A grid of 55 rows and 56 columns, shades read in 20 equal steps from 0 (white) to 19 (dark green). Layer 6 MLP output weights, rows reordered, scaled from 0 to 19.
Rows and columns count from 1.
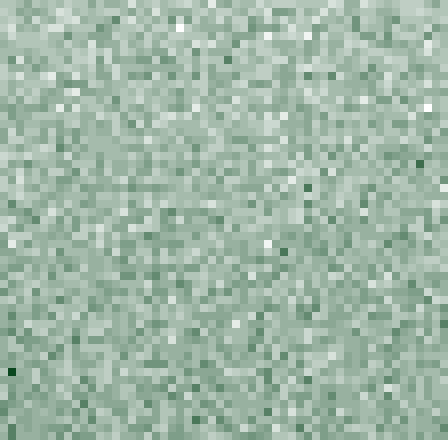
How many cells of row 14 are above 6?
37
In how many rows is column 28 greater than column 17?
22
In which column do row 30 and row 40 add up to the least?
10
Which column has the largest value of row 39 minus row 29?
13
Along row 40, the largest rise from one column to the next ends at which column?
33
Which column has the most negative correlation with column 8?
35
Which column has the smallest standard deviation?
48
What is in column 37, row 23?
2
